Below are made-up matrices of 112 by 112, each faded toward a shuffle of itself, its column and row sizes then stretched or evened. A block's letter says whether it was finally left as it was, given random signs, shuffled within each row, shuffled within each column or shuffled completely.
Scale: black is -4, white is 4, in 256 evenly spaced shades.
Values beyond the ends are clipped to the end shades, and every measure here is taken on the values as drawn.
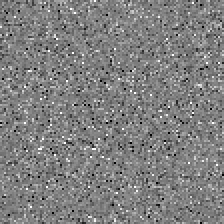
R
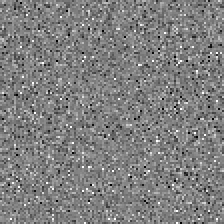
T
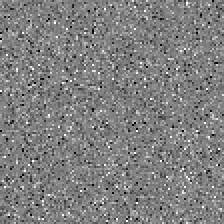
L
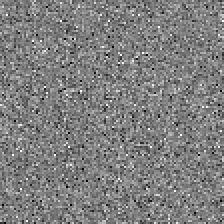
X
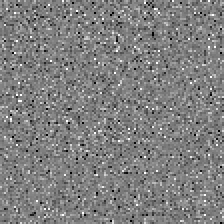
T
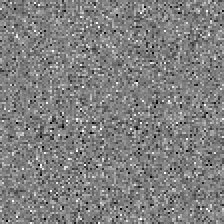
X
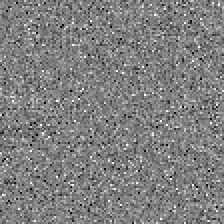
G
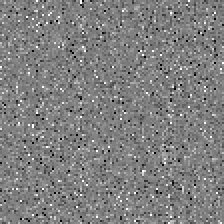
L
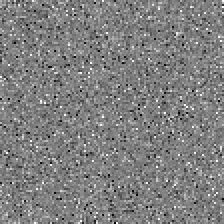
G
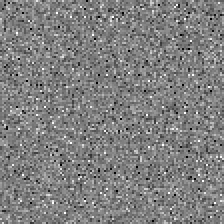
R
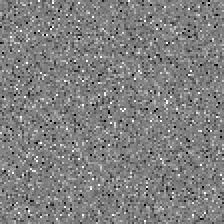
G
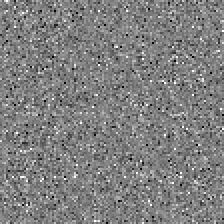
X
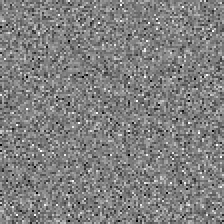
X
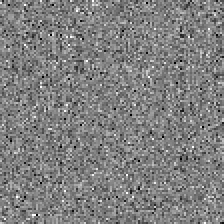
T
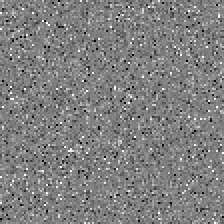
L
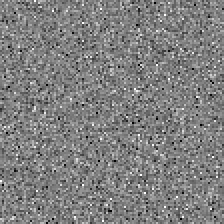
L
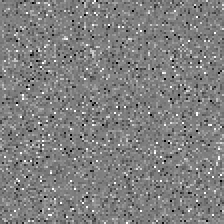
T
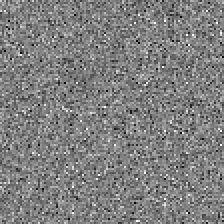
T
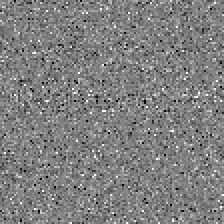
R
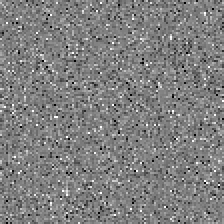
T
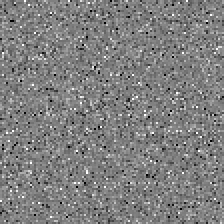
R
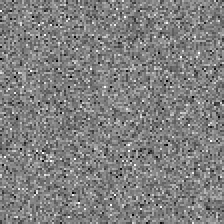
R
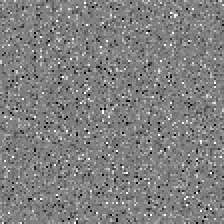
L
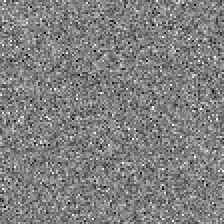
G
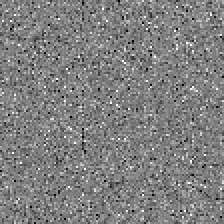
L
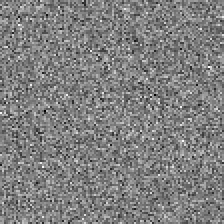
G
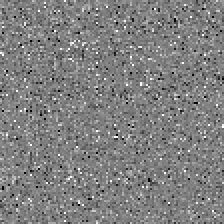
X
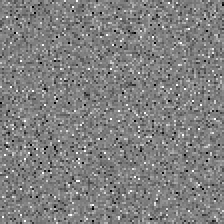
G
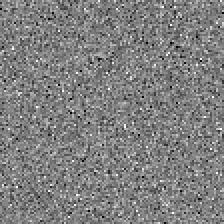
G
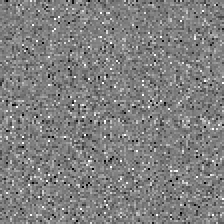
T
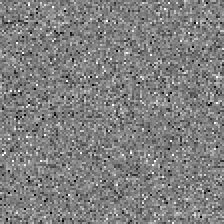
R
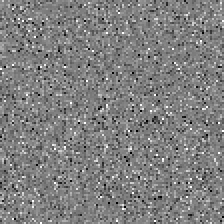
X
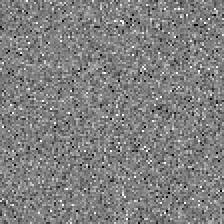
G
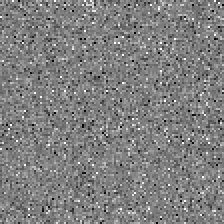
X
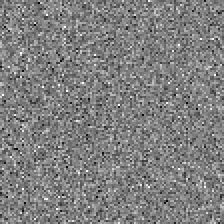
L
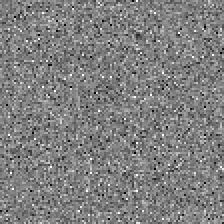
L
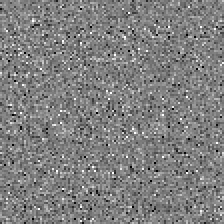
T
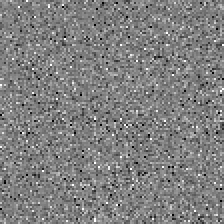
X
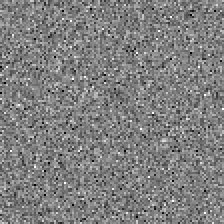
G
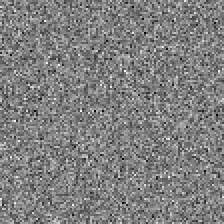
R
